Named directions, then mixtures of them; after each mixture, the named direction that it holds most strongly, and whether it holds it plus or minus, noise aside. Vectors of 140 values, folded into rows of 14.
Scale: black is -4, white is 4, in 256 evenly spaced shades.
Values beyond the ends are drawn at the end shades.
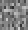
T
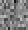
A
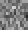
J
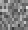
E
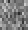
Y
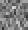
J, plus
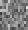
E, plus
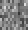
Y, plus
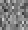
Y, minus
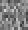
T, plus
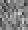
Y, minus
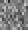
Y, plus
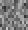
A, plus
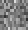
A, minus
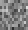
E, plus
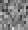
E, minus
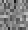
A, plus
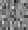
A, plus
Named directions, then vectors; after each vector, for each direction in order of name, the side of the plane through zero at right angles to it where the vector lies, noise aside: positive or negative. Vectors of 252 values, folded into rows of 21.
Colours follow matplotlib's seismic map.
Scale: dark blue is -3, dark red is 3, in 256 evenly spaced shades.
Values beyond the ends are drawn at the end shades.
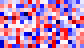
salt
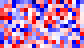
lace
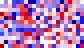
positive, negative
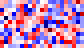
negative, negative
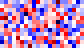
positive, positive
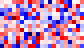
negative, positive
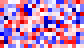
negative, negative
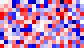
positive, negative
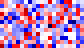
positive, negative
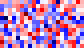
negative, negative
